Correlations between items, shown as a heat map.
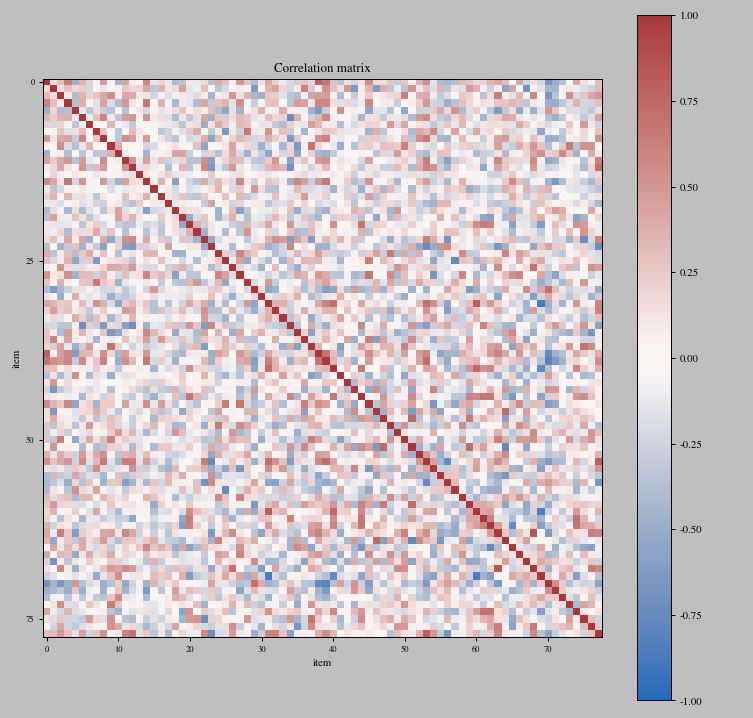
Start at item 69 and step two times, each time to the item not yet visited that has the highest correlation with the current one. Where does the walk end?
72
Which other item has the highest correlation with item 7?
28
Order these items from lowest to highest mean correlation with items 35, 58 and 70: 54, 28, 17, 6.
54, 28, 6, 17
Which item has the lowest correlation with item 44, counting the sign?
65
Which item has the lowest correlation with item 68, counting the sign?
30
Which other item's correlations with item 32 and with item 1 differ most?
43
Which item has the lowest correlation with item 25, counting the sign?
57
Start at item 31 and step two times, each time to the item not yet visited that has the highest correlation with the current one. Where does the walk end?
40
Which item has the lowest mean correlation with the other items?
70
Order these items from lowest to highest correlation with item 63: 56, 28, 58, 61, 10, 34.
56, 34, 61, 28, 10, 58
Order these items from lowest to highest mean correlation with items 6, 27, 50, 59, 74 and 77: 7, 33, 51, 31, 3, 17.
33, 17, 7, 51, 31, 3
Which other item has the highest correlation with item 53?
77
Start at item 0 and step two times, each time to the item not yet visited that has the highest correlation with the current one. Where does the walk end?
39
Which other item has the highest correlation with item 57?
4
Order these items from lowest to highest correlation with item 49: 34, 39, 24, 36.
24, 39, 36, 34
